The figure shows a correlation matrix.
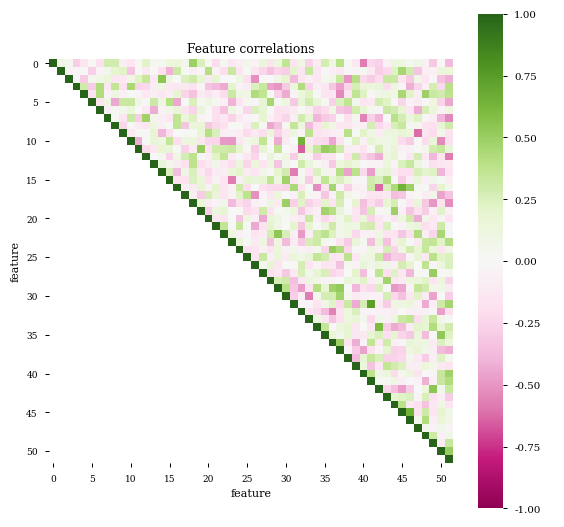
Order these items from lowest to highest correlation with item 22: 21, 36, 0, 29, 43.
43, 0, 36, 21, 29
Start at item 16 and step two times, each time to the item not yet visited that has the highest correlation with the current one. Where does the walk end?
46
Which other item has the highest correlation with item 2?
14
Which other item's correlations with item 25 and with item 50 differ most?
17
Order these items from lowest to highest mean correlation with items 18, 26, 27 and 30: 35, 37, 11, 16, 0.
16, 11, 37, 35, 0
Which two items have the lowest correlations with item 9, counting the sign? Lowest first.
47, 14
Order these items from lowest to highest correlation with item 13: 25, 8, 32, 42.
25, 42, 8, 32
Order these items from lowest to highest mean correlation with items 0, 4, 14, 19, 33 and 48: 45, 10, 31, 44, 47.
31, 10, 47, 44, 45
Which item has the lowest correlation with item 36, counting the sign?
32
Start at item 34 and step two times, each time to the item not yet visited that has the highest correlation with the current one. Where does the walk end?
49
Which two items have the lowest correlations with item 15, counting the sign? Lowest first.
23, 1
